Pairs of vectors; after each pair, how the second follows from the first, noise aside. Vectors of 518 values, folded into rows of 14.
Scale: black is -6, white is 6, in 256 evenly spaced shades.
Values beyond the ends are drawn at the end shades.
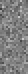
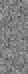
negated, shrunk.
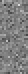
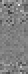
partly zeroed.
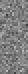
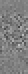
wrapped around, negated, partly zeroed.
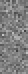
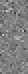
partly zeroed.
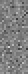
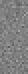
negated, shrunk.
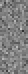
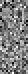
scaled up.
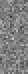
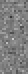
partly zeroed.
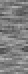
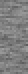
negated, shrunk.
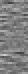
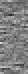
wrapped around.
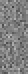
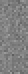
reversed, negated, shrunk.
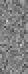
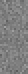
negated, shrunk.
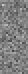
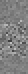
partly zeroed.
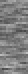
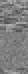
partly zeroed.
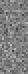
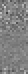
wrapped around, partly zeroed.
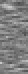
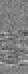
partly zeroed.
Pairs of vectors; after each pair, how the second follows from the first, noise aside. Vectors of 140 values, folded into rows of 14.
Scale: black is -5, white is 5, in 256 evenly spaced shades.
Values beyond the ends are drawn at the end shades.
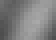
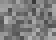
shuffled.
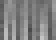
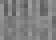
wrapped around, negated, shrunk.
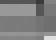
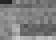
reversed, negated.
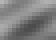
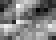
wrapped around, scaled up.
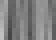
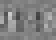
wrapped around, partly zeroed.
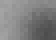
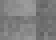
wrapped around, negated, shrunk.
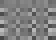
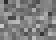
shuffled.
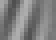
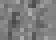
wrapped around, partly zeroed.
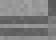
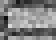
wrapped around, scaled up.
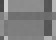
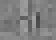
wrapped around, negated, shrunk.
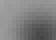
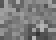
sign-scrambled.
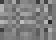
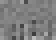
wrapped around, partly zeroed.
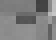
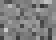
shuffled.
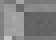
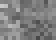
wrapped around, partly zeroed.
